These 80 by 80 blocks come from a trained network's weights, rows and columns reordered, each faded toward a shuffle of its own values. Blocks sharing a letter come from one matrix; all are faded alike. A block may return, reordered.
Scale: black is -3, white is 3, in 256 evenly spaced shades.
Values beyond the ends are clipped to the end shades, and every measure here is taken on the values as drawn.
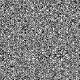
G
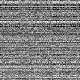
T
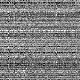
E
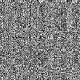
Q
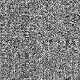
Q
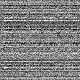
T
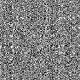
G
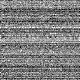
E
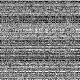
T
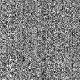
Q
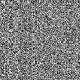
Q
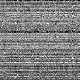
E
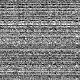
E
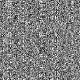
G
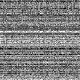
T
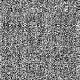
Q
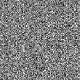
Q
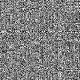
Q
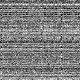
E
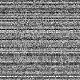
T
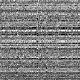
E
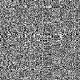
G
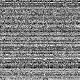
T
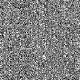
G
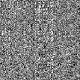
G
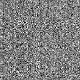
G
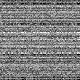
T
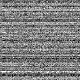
E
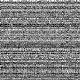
E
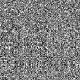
Q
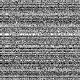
T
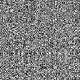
Q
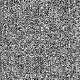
Q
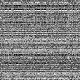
T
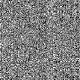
G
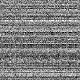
T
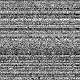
T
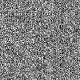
Q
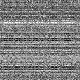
T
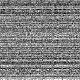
E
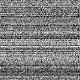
E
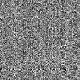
Q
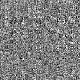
G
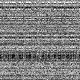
T
